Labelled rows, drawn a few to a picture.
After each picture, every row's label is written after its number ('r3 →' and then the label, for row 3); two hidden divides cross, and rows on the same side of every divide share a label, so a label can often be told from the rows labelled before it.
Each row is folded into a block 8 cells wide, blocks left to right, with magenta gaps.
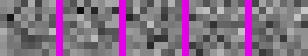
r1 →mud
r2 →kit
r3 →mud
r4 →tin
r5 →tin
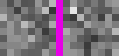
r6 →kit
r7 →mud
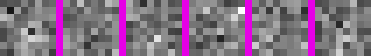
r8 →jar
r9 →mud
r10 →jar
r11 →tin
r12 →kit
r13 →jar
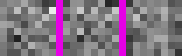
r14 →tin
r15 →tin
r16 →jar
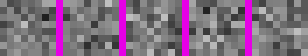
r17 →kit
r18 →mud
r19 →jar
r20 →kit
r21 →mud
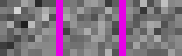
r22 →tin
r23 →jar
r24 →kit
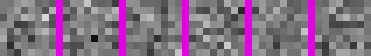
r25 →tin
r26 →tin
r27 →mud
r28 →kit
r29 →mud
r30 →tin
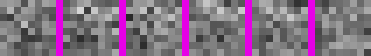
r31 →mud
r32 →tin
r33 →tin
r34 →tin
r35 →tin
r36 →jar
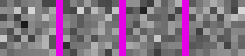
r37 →tin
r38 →tin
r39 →kit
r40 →tin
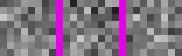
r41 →jar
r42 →kit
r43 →jar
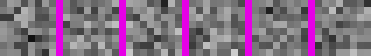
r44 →mud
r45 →kit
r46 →mud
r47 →jar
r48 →kit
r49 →tin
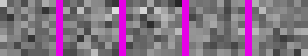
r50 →mud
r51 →tin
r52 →tin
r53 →mud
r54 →mud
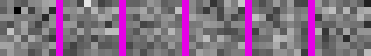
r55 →kit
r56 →tin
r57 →tin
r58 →kit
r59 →jar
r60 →tin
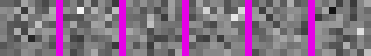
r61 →tin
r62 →tin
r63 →mud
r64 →tin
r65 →jar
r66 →mud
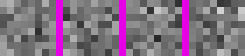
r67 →mud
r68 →mud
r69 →tin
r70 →tin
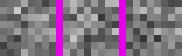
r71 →tin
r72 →mud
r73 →tin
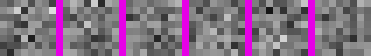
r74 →tin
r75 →mud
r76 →mud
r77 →jar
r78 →kit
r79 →mud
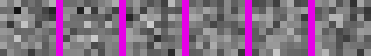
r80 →kit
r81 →kit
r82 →mud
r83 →jar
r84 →jar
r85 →mud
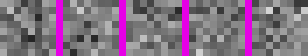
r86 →mud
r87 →tin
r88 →kit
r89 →kit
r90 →tin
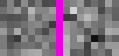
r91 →tin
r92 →mud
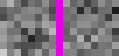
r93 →mud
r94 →kit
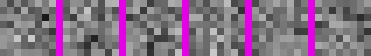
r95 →kit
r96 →mud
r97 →mud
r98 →jar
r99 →jar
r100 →kit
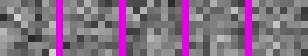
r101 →mud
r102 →tin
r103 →jar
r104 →jar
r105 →kit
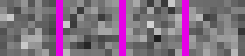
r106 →jar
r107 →mud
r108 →mud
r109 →jar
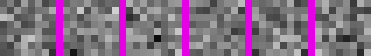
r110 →jar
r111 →tin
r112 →mud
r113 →kit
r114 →jar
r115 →mud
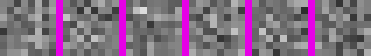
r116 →jar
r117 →kit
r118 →tin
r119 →mud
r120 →kit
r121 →mud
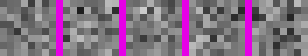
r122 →jar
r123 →kit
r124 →tin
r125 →kit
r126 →mud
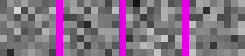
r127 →tin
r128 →tin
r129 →jar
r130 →mud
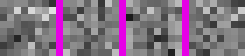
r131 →tin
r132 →mud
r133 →mud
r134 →tin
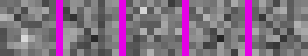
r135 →jar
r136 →mud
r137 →tin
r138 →mud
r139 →mud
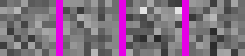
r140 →tin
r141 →mud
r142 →tin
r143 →mud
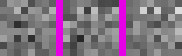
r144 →tin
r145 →tin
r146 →tin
